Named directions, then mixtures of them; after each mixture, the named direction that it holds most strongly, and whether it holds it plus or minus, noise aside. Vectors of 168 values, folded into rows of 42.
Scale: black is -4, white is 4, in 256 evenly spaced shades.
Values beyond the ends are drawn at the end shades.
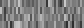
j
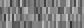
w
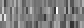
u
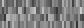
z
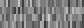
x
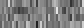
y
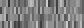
j, minus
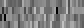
u, minus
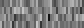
y, minus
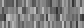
z, plus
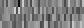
x, minus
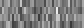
w, plus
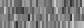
y, plus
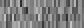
w, minus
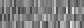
u, minus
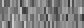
z, plus
